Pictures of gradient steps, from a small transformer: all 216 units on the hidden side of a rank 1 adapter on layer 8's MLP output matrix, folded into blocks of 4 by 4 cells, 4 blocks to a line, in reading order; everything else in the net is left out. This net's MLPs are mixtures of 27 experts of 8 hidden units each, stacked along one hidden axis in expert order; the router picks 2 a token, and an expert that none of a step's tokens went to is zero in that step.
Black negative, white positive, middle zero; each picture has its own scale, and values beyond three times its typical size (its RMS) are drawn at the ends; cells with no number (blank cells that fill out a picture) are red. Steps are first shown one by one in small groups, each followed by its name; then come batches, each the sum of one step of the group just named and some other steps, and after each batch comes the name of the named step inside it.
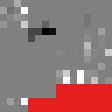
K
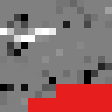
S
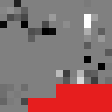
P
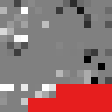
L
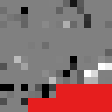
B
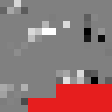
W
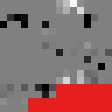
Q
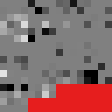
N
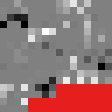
Q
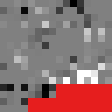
B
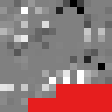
L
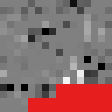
N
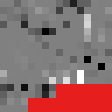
P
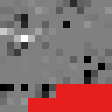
S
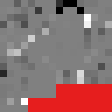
P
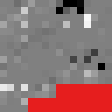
L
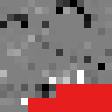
Q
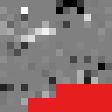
S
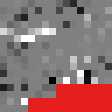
S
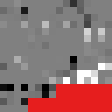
B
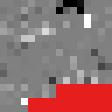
S
